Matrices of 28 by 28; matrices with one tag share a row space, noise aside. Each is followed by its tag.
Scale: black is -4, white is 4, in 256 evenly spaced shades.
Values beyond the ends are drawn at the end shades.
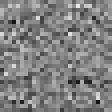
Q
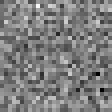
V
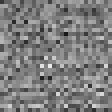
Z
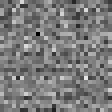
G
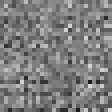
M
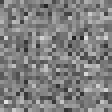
M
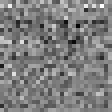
Z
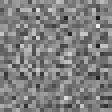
V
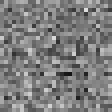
G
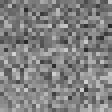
M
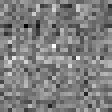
G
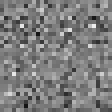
V
